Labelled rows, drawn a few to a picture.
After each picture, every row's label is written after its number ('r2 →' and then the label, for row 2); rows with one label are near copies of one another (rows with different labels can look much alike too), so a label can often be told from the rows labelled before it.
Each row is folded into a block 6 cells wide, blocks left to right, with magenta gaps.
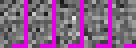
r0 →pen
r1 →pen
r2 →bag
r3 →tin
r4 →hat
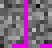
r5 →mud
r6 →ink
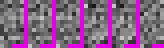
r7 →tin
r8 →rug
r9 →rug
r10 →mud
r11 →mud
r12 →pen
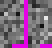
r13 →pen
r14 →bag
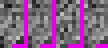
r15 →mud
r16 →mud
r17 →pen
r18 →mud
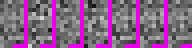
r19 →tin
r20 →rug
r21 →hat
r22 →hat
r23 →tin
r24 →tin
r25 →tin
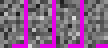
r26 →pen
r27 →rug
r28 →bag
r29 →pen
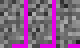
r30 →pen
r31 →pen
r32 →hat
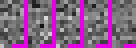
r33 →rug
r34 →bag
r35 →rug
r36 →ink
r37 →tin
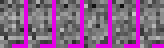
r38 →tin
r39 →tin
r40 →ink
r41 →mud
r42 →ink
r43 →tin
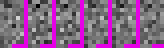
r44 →bag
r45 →ink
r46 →ink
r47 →hat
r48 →hat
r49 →ink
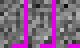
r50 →pen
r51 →mud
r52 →ink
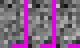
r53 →ink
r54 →mud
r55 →mud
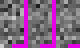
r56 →rug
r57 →ink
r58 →tin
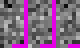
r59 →hat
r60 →rug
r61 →ink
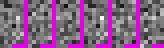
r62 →bag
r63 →pen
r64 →ink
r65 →bag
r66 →hat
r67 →rug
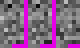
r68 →ink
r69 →ink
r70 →tin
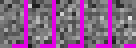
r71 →ink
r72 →mud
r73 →pen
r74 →hat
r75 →bag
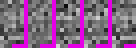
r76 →tin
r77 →pen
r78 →rug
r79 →rug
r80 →tin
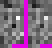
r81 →bag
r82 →bag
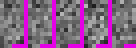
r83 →mud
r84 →hat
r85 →pen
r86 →mud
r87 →tin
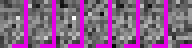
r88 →bag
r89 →mud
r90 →bag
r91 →pen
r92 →mud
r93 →mud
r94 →tin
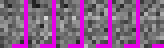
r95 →hat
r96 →bag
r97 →hat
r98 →rug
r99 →ink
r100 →pen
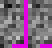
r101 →mud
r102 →mud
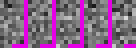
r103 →hat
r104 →pen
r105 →rug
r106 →hat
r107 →rug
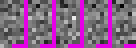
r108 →rug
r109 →ink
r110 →bag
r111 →ink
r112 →ink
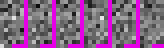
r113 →rug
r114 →ink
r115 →ink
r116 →bag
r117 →pen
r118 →mud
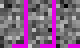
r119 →mud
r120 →rug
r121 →hat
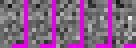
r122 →ink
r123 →ink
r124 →pen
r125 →hat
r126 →bag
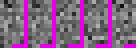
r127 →hat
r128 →hat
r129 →pen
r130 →tin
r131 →ink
